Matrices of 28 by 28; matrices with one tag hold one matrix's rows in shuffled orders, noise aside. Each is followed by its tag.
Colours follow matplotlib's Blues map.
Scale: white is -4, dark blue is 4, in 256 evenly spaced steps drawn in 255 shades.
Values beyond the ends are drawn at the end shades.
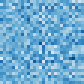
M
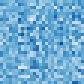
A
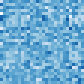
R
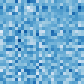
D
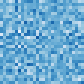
D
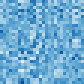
A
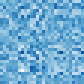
A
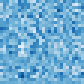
A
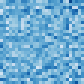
R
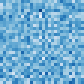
M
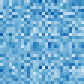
M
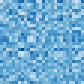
A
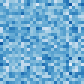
R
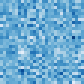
A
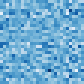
R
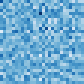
M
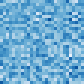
R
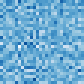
D
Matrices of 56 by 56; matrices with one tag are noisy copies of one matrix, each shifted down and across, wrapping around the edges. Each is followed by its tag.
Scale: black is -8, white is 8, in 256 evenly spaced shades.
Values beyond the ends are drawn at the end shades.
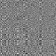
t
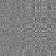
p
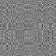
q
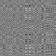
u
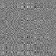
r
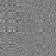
r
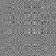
r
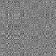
p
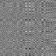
u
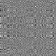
r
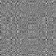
q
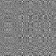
q
